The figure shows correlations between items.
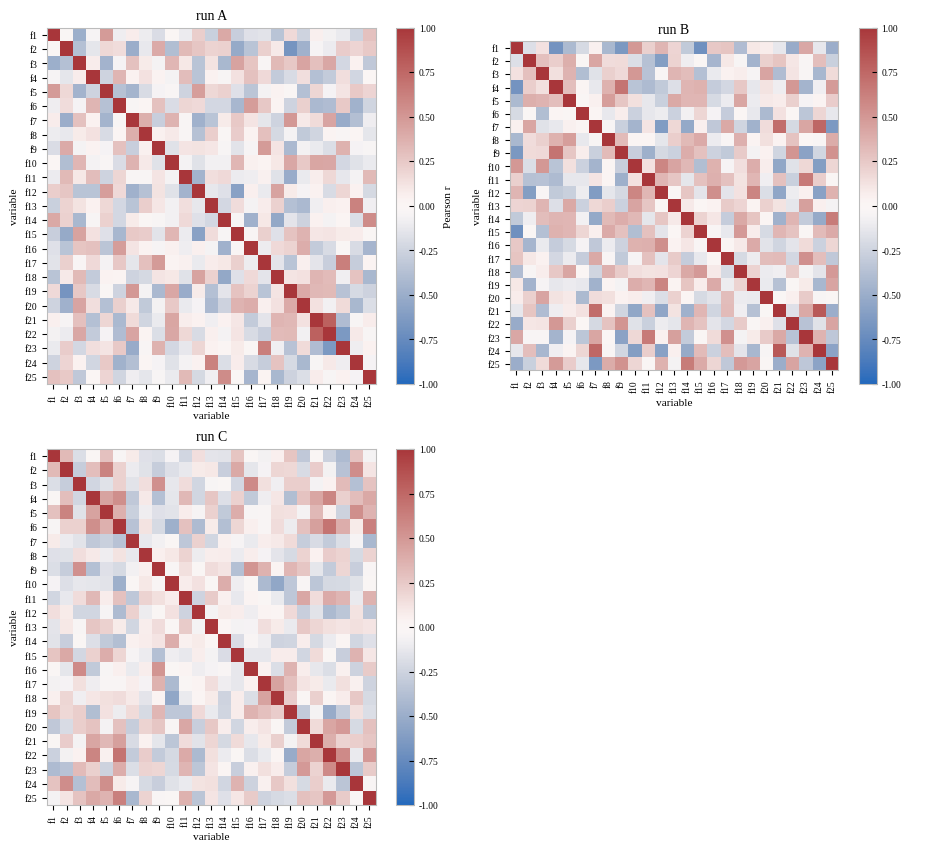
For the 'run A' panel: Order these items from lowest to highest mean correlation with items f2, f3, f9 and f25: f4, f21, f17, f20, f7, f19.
f19, f7, f20, f4, f21, f17
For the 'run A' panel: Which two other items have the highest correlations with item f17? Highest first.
f23, f9
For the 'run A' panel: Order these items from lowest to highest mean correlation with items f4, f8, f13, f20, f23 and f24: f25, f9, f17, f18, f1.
f1, f25, f18, f9, f17
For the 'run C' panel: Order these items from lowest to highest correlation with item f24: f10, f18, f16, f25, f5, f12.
f16, f10, f25, f12, f18, f5
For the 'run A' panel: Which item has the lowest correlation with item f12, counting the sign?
f15
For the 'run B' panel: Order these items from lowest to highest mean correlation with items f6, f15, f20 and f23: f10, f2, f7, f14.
f10, f14, f2, f7
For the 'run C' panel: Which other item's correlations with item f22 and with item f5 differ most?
f23
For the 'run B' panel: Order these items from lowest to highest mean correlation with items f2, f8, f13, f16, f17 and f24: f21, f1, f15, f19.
f19, f1, f15, f21
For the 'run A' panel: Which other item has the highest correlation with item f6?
f16
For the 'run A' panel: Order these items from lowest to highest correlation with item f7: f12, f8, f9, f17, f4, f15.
f12, f9, f17, f4, f15, f8
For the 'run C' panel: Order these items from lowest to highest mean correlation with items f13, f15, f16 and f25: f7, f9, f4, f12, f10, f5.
f7, f12, f10, f9, f4, f5
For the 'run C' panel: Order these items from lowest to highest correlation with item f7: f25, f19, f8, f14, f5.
f25, f5, f8, f14, f19
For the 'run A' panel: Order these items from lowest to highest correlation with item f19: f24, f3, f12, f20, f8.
f24, f8, f12, f3, f20
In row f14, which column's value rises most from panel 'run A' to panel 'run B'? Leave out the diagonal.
f18
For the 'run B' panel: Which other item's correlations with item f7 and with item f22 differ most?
f25
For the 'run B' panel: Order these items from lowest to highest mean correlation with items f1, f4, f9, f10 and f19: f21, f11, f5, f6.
f21, f6, f11, f5
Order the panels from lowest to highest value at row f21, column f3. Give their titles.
run B, run C, run A
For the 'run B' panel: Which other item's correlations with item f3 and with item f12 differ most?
f2
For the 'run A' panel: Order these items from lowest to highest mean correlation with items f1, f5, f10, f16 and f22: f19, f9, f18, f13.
f9, f13, f18, f19
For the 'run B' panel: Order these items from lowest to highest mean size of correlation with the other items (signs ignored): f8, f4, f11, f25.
f8, f11, f4, f25
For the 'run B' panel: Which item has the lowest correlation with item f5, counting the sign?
f1
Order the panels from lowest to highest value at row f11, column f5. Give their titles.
run A, run B, run C
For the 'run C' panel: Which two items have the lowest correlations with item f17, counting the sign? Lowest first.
f10, f25
